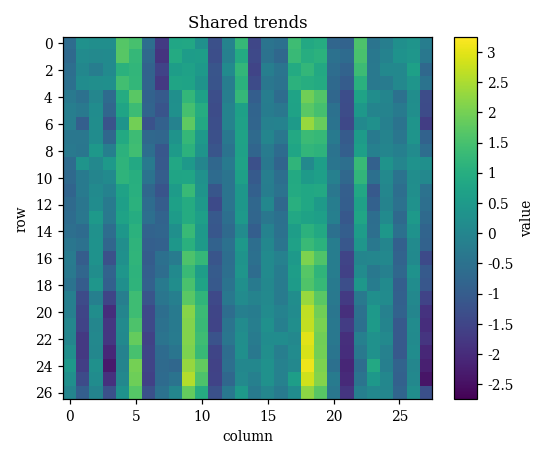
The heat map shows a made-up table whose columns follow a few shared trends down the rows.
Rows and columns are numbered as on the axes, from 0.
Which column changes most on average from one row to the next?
18
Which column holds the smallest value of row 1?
7
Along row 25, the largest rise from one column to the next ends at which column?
9
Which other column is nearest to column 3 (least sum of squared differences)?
1
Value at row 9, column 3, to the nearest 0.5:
0.5
